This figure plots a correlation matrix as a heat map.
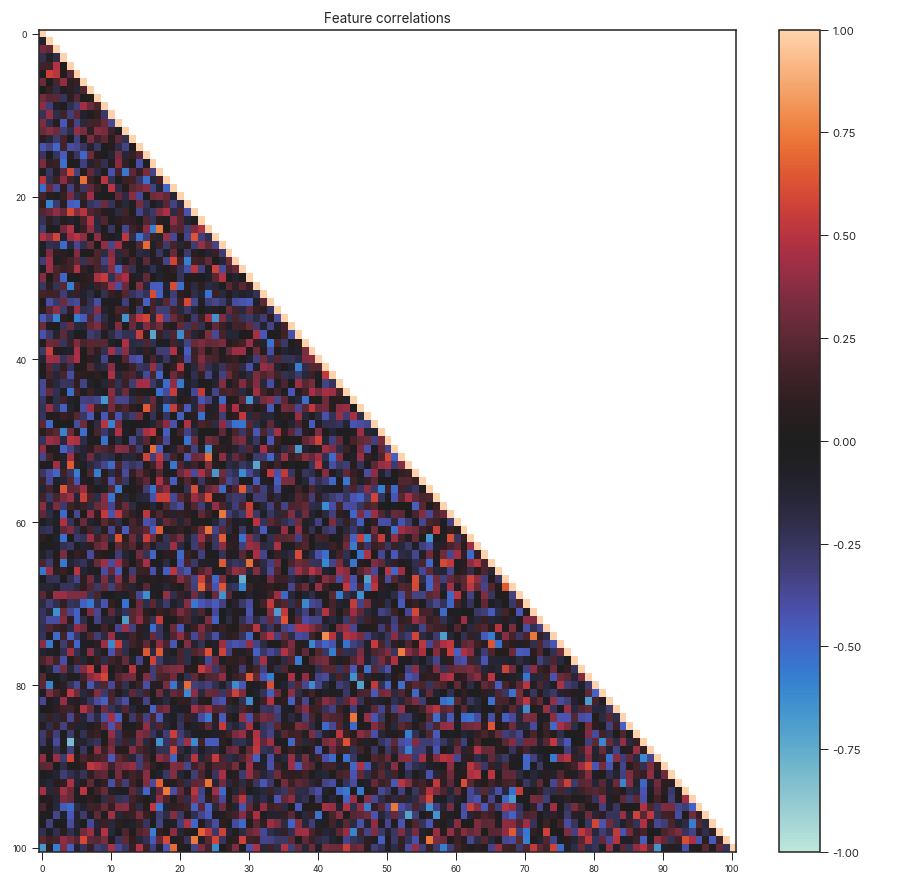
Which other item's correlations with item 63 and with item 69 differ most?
26
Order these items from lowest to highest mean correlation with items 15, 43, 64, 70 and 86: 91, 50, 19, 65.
50, 91, 65, 19
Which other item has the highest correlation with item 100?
19
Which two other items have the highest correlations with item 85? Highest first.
65, 26
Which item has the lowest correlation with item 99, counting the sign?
70
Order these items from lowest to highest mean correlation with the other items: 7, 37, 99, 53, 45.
45, 53, 37, 99, 7
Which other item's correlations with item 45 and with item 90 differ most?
79
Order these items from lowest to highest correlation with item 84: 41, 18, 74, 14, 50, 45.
18, 50, 14, 41, 74, 45
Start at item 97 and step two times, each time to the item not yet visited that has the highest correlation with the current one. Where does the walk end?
21
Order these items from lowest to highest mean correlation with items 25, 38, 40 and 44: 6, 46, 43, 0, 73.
0, 43, 6, 46, 73
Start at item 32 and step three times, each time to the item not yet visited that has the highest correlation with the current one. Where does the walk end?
95
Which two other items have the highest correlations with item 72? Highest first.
35, 17
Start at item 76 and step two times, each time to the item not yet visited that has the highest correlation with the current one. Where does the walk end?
24
